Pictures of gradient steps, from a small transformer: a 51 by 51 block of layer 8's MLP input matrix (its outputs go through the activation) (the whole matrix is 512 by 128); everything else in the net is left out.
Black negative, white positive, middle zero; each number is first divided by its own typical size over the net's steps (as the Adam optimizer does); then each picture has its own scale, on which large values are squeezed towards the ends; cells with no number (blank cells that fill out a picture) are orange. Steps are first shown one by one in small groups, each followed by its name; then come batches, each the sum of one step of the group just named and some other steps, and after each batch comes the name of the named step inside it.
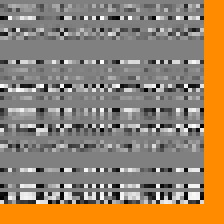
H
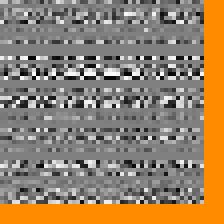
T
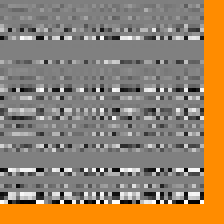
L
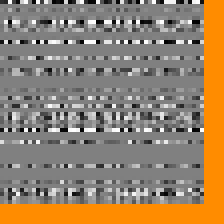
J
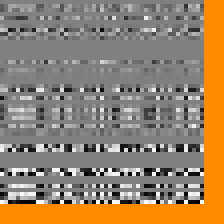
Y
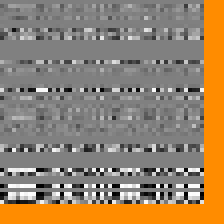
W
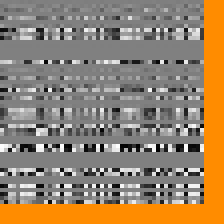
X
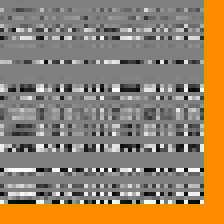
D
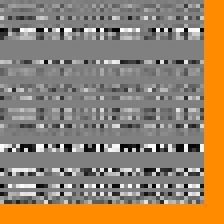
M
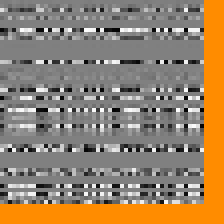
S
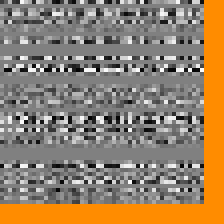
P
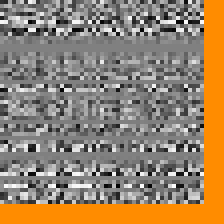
H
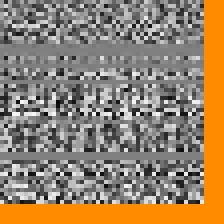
Y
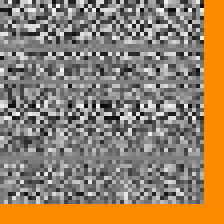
P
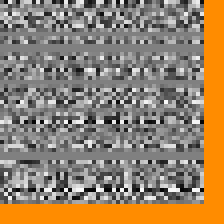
P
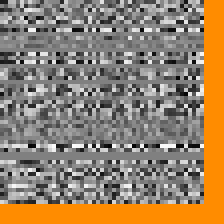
W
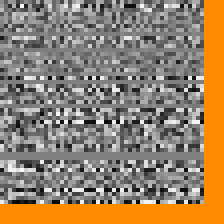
D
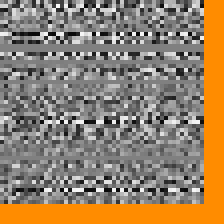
J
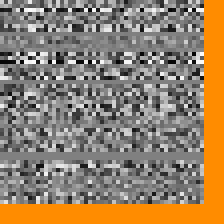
T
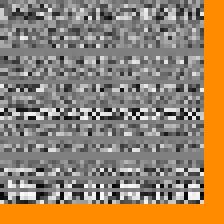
W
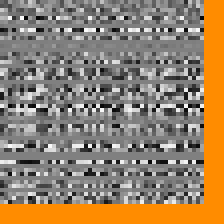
S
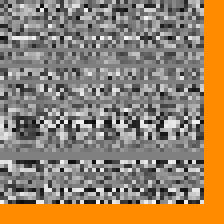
L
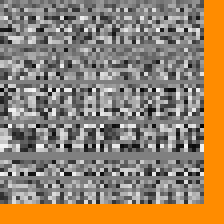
X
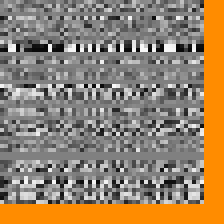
H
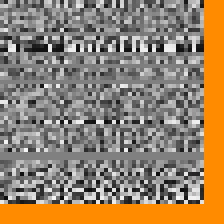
Y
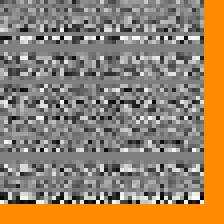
L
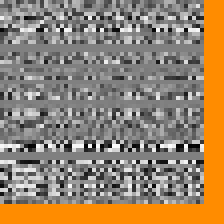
M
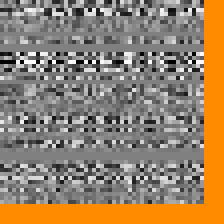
P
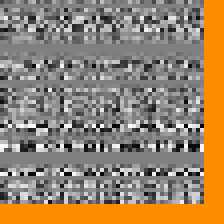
X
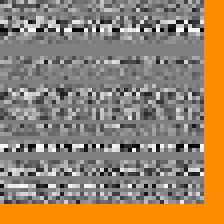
M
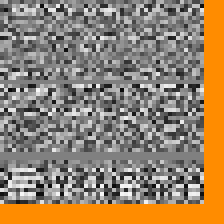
W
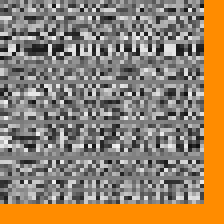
X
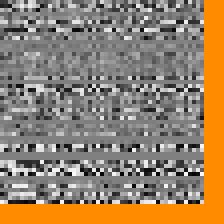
Y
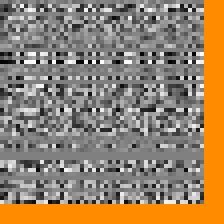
H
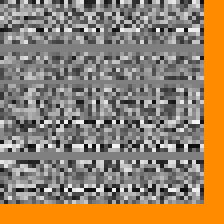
M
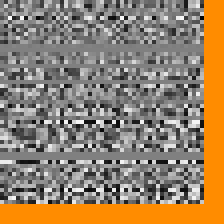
H
